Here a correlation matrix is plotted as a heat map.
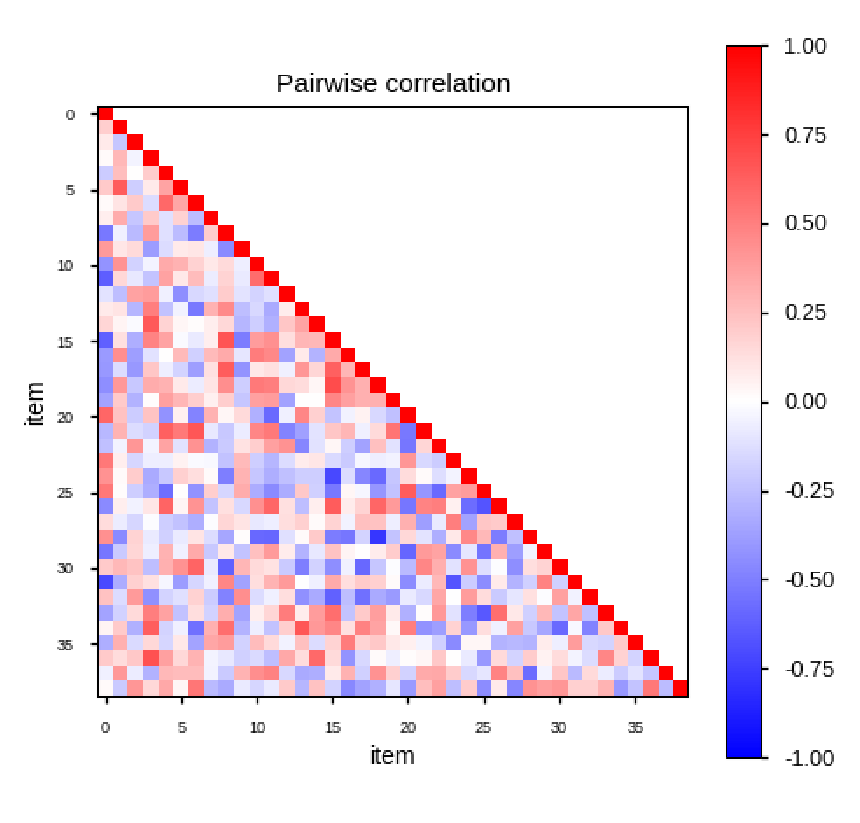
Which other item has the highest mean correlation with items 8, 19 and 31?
15
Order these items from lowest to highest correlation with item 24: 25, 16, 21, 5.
16, 21, 5, 25
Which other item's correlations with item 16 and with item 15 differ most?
33
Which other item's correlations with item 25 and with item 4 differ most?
26
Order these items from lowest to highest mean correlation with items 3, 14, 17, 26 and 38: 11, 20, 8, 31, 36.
20, 11, 31, 8, 36
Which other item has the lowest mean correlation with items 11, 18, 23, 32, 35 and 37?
28
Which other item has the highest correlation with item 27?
23
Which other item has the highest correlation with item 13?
34
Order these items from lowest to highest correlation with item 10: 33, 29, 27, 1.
27, 33, 29, 1
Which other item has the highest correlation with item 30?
6
